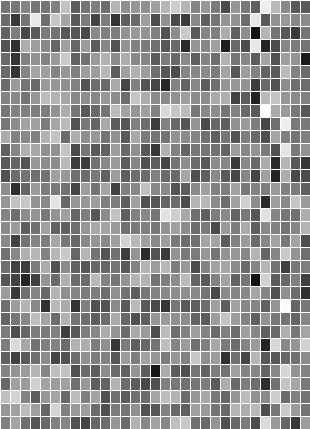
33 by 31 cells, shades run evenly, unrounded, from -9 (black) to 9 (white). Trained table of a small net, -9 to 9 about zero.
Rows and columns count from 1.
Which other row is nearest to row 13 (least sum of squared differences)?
14
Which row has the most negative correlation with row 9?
16
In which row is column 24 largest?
32
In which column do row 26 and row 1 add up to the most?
17
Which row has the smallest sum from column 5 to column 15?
24
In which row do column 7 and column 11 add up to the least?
31
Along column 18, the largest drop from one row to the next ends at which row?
2
